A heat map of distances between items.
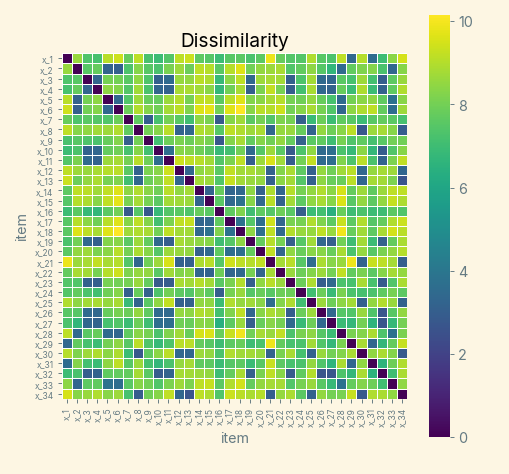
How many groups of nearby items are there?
6
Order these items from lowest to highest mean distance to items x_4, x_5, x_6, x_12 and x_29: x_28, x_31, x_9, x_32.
x_28, x_32, x_31, x_9
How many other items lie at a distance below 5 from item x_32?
8
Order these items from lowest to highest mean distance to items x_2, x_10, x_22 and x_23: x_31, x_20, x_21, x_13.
x_20, x_31, x_13, x_21
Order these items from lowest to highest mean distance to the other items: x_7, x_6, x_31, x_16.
x_16, x_7, x_31, x_6
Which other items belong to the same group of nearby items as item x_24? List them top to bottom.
x_7, x_9, x_16
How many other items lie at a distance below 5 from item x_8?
6
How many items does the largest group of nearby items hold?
9
